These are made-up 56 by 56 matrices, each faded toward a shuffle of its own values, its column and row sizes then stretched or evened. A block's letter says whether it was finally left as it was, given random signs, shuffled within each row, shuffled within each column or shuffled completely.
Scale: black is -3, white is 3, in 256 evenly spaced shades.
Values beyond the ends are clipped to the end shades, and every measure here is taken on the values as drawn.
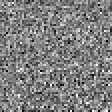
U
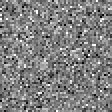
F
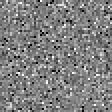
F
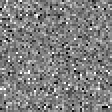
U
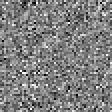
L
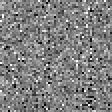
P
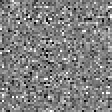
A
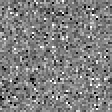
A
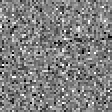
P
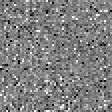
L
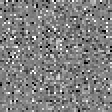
L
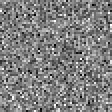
F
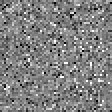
A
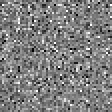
L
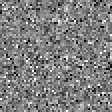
A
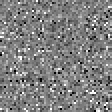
A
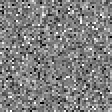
F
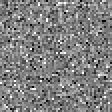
F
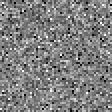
F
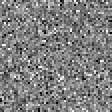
U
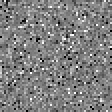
F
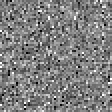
P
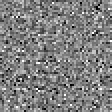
L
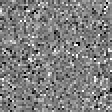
P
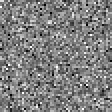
F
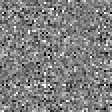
A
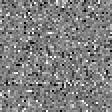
U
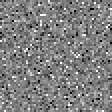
F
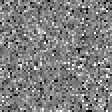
A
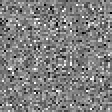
L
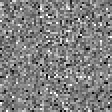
A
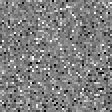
F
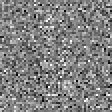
A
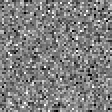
F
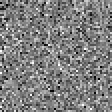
P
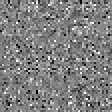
L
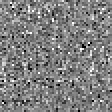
A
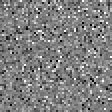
U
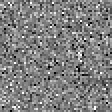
P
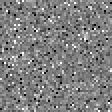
F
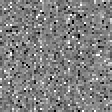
P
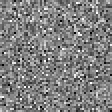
P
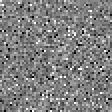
U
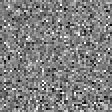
L
